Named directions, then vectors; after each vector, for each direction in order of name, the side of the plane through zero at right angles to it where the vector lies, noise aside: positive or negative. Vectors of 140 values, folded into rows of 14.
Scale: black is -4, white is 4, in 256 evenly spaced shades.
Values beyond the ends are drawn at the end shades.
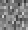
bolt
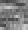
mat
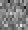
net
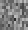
negative, positive, positive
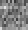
positive, positive, negative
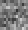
negative, positive, negative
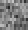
positive, negative, negative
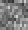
negative, positive, positive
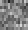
negative, positive, positive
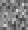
positive, negative, positive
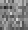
negative, negative, positive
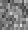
negative, positive, positive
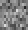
positive, negative, positive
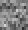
positive, negative, positive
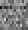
negative, negative, positive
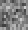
negative, positive, negative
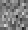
positive, negative, positive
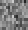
positive, negative, negative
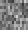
negative, positive, positive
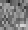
positive, positive, positive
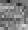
positive, positive, positive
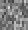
negative, positive, positive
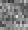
negative, positive, positive
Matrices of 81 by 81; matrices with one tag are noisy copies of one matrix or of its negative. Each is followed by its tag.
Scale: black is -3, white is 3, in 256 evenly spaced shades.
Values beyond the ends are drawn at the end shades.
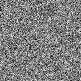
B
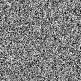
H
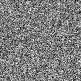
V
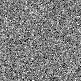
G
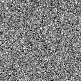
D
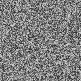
B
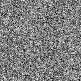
G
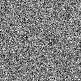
B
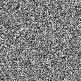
D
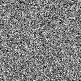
G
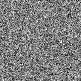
B
